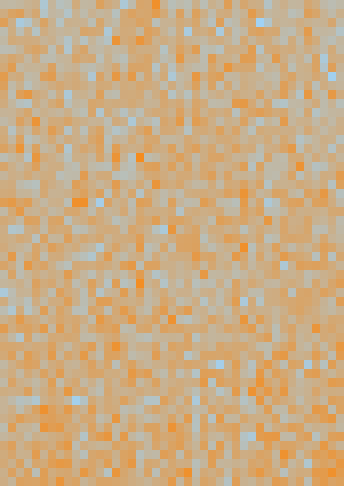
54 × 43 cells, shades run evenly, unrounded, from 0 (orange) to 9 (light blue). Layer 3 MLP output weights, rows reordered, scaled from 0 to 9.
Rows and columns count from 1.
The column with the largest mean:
11
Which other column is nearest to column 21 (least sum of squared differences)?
16
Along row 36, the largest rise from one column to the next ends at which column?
23
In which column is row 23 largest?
13
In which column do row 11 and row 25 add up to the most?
9
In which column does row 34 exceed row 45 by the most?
33
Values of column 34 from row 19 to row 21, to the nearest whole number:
6 6 7
